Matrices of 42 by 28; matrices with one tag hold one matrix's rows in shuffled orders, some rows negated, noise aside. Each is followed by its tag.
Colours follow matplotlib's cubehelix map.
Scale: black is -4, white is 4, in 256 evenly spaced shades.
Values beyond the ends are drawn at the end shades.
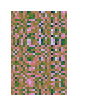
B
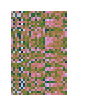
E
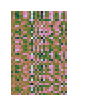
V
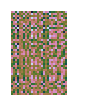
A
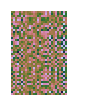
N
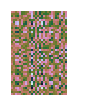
V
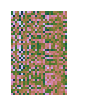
E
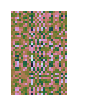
V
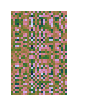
V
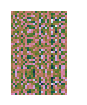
B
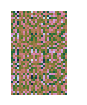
A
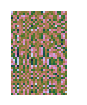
A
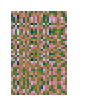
A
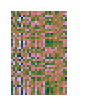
E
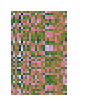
E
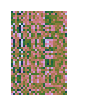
E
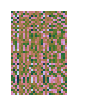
A
